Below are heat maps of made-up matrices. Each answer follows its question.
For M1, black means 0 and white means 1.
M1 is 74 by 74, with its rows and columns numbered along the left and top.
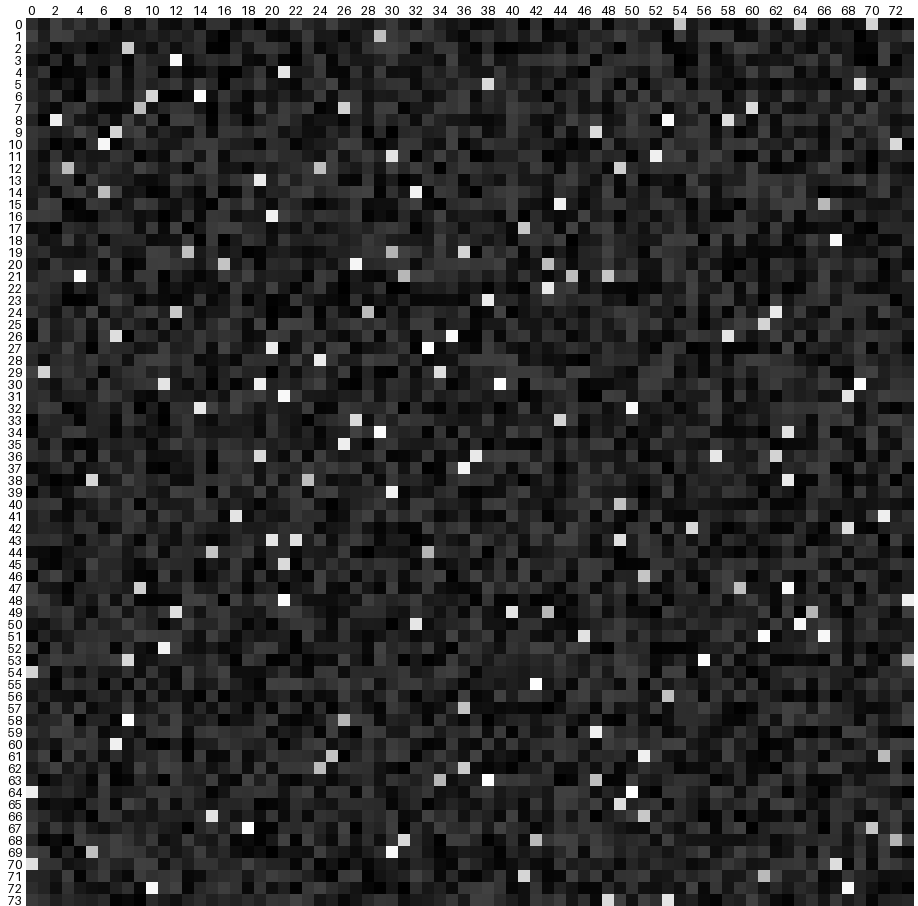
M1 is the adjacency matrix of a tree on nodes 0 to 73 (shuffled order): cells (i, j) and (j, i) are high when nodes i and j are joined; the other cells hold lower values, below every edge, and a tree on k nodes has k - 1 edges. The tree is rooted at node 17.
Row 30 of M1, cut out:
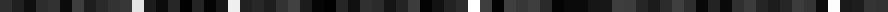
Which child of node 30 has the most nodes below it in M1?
69
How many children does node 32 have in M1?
1
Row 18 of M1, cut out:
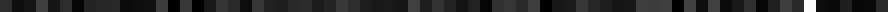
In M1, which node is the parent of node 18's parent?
70
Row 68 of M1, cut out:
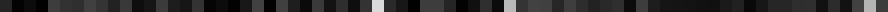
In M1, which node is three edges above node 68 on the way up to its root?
48
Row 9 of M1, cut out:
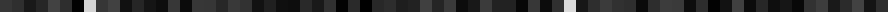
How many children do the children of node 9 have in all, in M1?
2
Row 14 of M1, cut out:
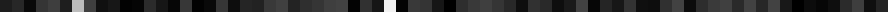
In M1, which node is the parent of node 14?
6
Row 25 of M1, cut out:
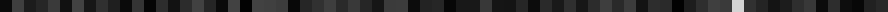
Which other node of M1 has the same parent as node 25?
51
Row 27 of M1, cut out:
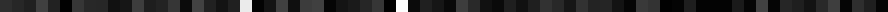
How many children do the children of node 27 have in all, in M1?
2
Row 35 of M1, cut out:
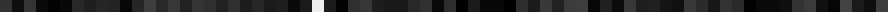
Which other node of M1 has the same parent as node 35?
58
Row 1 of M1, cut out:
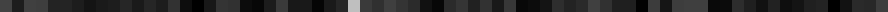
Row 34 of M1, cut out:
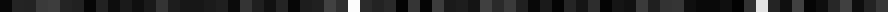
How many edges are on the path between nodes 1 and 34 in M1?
2
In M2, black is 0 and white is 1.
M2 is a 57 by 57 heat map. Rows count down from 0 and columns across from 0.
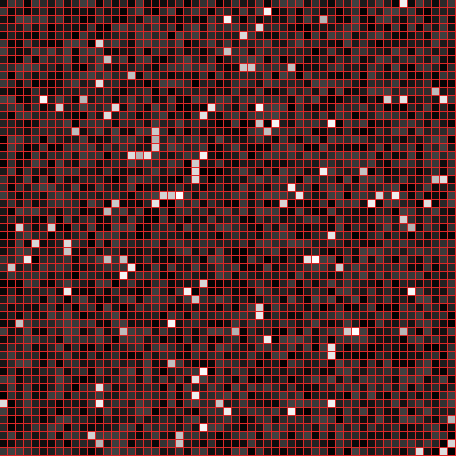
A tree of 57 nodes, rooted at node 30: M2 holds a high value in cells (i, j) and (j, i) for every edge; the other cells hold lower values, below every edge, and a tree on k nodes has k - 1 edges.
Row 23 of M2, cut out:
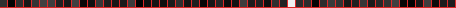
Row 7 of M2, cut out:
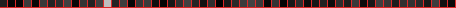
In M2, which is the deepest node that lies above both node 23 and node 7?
36
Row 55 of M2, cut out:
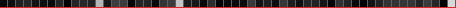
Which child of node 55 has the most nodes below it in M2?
12
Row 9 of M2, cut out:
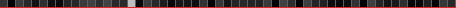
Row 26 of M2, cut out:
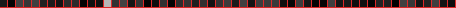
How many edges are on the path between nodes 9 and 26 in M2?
6
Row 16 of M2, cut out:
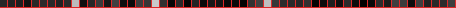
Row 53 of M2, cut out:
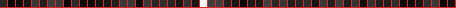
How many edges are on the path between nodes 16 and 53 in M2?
3
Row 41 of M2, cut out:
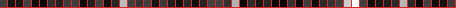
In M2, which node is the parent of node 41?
50
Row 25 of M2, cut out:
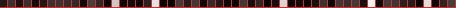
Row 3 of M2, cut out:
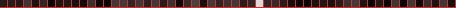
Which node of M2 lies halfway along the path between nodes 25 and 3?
13
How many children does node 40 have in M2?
1
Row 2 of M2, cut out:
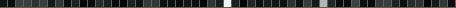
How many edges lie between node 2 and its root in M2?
5
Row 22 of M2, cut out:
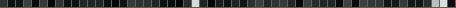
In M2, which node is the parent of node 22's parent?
21
